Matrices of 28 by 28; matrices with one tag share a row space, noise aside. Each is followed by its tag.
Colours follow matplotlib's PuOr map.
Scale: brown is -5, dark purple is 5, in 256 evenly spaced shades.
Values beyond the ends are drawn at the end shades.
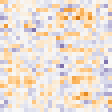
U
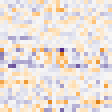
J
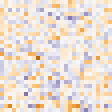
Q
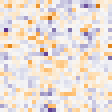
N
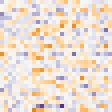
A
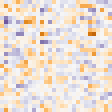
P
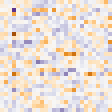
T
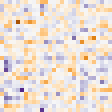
P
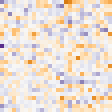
U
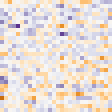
U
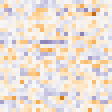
A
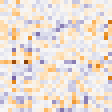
T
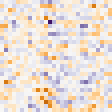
N
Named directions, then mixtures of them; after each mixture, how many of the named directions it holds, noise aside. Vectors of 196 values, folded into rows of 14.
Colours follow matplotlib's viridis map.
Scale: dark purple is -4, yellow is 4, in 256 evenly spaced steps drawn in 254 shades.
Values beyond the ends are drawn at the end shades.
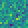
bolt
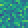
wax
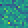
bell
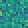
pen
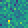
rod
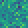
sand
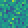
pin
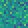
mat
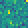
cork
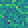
one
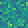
four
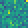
one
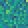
three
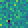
one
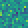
two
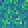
four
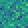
three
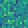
four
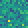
three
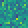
four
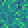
one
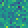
one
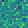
one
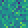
two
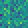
four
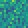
one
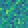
one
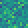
four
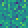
three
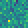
three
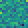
four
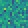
two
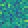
four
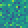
three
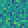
two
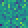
three
